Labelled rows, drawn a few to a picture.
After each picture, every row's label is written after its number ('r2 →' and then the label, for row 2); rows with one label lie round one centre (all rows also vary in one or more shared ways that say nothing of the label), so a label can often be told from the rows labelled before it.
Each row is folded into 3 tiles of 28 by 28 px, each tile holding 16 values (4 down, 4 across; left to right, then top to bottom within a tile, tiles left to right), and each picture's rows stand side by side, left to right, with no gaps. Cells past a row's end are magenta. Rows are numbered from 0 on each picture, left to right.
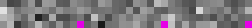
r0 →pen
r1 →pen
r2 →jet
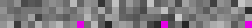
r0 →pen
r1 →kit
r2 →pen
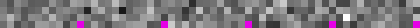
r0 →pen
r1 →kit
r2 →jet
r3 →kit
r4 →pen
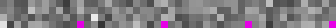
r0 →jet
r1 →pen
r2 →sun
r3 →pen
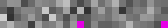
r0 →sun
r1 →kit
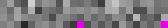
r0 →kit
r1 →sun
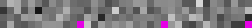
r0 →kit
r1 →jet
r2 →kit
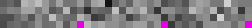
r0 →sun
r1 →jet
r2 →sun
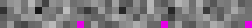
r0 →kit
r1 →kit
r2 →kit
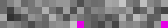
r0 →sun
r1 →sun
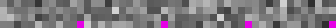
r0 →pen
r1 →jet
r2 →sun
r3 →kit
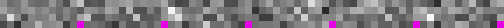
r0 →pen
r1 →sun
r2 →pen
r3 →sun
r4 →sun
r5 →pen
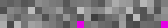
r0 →jet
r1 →sun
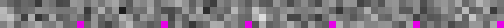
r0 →pen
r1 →kit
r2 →kit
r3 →pen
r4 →jet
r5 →sun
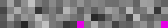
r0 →kit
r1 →sun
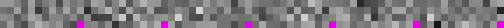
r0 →kit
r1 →sun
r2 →jet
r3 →sun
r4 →pen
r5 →pen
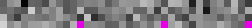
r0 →jet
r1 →sun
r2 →kit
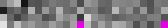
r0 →jet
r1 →jet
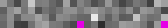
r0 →kit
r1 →pen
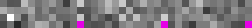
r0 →pen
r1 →sun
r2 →kit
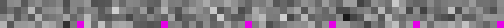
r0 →jet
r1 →jet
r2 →sun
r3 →pen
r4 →sun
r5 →jet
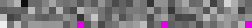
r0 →jet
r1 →pen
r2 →sun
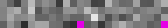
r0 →kit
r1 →pen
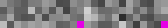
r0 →jet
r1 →pen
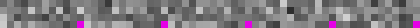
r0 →jet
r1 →jet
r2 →jet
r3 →kit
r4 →pen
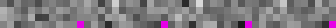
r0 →pen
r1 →kit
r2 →kit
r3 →kit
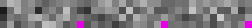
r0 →kit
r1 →sun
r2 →sun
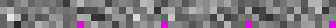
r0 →pen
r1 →sun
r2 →sun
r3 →sun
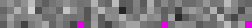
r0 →kit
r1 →kit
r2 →sun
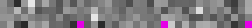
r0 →kit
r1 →pen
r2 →jet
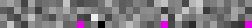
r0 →kit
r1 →pen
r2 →kit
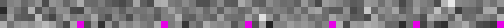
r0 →jet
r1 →pen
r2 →pen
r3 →pen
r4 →jet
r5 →kit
